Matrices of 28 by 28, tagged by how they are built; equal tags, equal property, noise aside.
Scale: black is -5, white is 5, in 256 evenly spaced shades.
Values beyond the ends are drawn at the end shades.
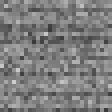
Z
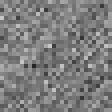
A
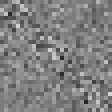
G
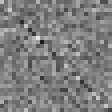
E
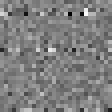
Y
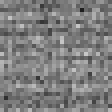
Z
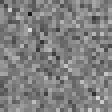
E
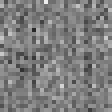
Z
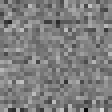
Y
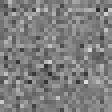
Y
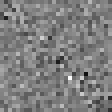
G
